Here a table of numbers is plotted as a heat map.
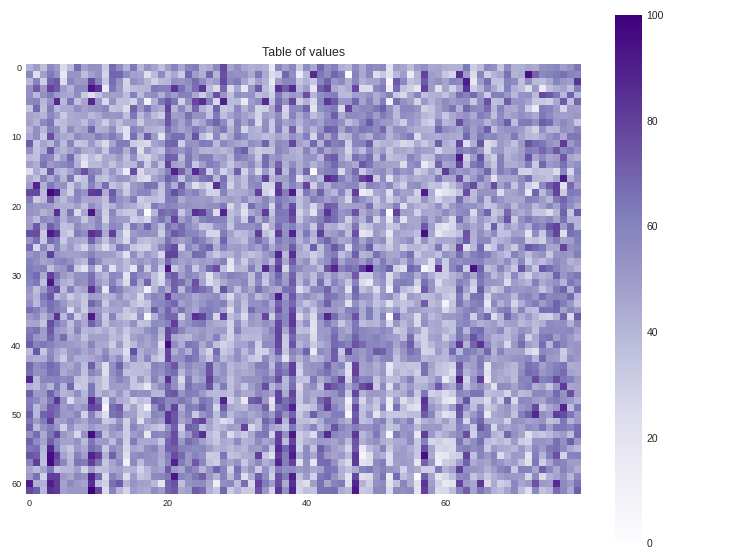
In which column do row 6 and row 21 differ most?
17
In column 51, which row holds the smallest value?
1
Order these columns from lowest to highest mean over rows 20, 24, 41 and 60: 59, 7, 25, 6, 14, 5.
14, 59, 5, 6, 25, 7
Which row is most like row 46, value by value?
16
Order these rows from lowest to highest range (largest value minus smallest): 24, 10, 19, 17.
19, 10, 17, 24
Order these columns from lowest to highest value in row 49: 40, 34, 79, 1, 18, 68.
40, 1, 68, 18, 79, 34
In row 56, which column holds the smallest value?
48
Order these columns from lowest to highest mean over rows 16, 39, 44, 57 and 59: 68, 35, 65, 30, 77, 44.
35, 68, 30, 65, 44, 77
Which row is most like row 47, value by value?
54
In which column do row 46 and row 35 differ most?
6
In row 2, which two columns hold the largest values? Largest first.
63, 79
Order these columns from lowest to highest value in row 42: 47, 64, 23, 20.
64, 47, 23, 20
